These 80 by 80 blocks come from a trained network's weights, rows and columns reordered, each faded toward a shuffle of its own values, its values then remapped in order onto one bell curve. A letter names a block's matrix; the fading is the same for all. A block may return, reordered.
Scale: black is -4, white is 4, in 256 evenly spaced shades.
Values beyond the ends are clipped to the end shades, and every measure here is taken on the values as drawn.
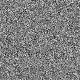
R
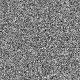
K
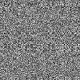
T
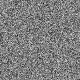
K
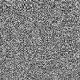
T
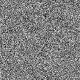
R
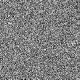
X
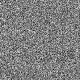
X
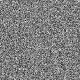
K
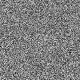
R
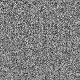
X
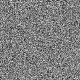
R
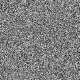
R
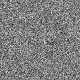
R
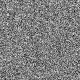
K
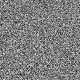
R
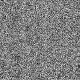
X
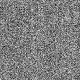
X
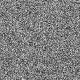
K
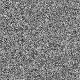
K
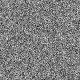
K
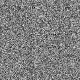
X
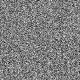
X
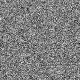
R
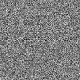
T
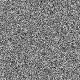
K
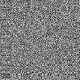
T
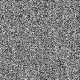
X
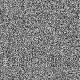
X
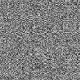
T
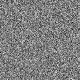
K
